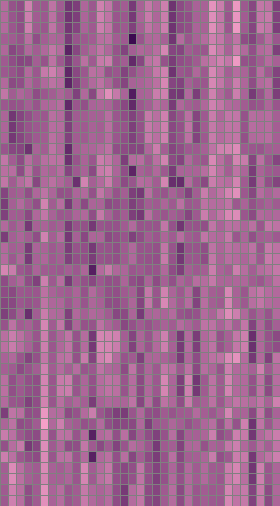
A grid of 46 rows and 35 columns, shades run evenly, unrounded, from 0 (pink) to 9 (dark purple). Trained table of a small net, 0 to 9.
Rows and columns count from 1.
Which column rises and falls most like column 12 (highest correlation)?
7
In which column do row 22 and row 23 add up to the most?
9
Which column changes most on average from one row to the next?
17
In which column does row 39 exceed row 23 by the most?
32
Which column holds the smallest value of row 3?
30
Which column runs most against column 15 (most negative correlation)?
25
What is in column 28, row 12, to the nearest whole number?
3
